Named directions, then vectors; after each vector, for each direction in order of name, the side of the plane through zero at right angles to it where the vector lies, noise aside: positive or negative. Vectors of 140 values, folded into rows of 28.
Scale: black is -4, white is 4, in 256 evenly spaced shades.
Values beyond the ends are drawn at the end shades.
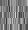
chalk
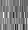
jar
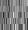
positive, negative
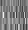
positive, positive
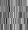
positive, negative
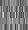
positive, positive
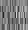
negative, negative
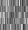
negative, positive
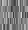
negative, positive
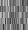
negative, positive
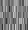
positive, negative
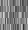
negative, positive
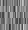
negative, negative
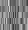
negative, positive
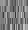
negative, negative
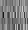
negative, negative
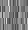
negative, positive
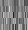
negative, positive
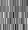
negative, positive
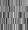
positive, negative
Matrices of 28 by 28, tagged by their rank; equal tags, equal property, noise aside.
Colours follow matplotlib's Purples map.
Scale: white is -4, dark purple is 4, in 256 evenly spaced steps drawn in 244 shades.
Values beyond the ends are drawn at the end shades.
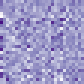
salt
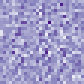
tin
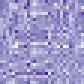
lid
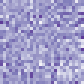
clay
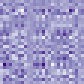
lid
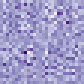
salt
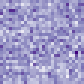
tin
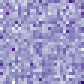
salt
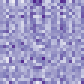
lid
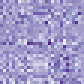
clay
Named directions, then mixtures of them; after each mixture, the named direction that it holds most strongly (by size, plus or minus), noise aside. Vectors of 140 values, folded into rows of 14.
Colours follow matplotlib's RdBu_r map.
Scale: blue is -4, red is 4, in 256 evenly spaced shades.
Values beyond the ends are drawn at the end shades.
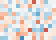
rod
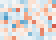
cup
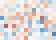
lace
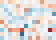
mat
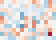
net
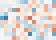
cup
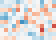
cup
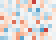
rod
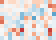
net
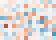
lace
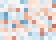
cup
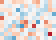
net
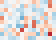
net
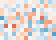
lace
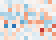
lace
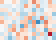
net
